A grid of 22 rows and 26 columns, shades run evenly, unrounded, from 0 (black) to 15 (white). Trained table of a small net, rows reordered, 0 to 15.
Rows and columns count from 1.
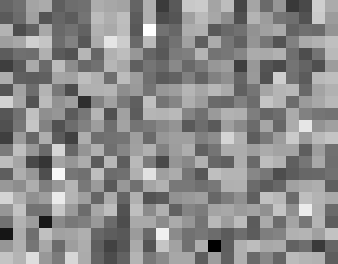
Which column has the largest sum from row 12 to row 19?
5
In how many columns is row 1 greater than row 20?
13
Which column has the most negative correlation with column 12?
7
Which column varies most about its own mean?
1
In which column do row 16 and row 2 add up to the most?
25
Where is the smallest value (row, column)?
21, 17
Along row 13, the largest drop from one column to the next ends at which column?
6
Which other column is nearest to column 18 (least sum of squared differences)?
8
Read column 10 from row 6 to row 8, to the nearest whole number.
10 11 8
